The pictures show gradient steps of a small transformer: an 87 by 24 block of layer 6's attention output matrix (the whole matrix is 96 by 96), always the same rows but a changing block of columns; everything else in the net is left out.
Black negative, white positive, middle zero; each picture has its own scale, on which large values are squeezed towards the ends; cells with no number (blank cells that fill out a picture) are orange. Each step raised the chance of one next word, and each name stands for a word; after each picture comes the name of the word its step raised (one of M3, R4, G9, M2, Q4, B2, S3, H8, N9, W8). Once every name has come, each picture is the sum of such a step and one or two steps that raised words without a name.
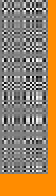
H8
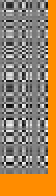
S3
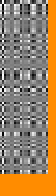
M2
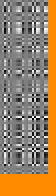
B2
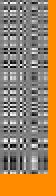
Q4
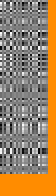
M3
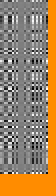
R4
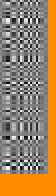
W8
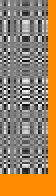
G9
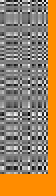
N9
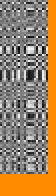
Q4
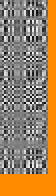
G9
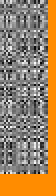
R4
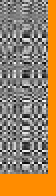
M2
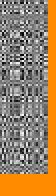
M3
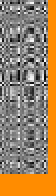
H8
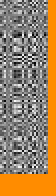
N9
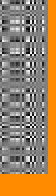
R4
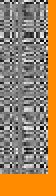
M3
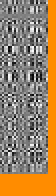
B2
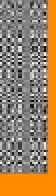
S3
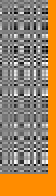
B2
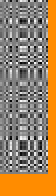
W8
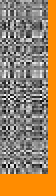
G9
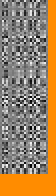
G9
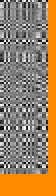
S3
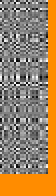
H8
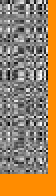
M2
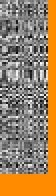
G9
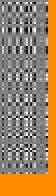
B2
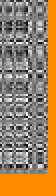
B2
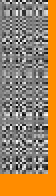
Q4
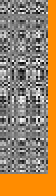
H8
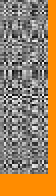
G9
